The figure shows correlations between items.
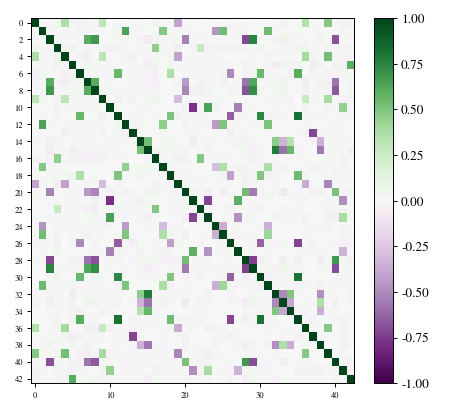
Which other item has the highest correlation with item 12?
1
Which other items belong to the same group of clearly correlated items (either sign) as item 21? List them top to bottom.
10, 23, 27, 41
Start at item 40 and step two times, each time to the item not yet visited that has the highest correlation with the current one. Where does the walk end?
20
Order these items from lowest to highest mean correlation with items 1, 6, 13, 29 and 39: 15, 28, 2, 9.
28, 15, 9, 2
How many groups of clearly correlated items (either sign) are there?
9
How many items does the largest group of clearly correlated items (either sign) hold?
7
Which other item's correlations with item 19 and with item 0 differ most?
39
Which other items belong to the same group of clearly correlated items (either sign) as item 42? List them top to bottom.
5
